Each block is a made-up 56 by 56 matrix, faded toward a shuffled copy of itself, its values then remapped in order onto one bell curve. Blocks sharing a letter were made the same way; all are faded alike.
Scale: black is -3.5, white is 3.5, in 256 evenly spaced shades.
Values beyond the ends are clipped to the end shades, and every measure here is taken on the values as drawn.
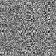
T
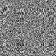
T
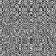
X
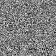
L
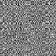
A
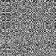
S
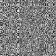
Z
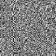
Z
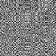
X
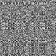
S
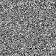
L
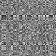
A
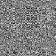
S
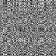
A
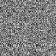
T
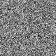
L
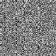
Z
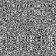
S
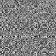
S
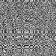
A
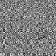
S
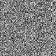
Z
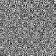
S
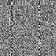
Z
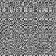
A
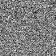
L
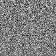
L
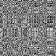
X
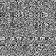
S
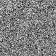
L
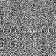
T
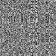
Z
